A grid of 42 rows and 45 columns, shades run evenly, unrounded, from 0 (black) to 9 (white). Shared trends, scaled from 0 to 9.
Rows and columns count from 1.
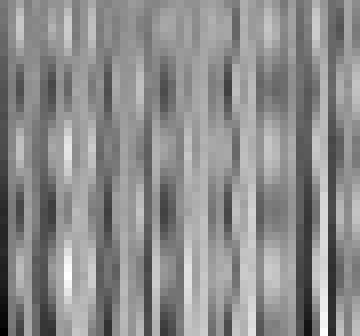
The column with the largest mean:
41
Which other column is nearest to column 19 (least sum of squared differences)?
38
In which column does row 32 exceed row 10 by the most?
9
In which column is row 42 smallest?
1
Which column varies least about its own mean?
17
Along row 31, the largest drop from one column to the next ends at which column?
42
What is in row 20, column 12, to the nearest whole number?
7
